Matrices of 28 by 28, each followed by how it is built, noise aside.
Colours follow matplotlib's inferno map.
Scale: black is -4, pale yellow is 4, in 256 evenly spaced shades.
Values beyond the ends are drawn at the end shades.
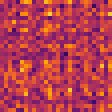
blocks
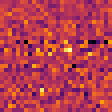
uneven rows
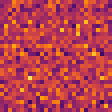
repeating columns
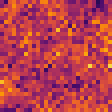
smooth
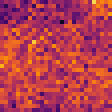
smooth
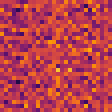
repeating rows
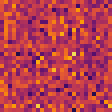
blocks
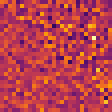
upper triangular
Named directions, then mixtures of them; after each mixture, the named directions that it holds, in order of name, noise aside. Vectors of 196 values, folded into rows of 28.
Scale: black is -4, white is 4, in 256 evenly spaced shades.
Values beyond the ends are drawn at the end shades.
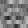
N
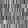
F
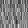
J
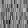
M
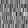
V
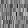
M, V.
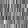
F.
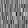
J, V.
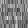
J, N.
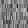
M, V.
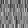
J, V.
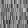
M.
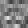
N.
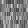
M, N.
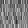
J.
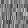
M, V.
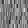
J, M.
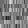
F, N.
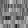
F, N.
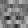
N.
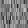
F, M.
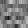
N.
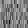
M.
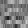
N.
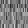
J, V.
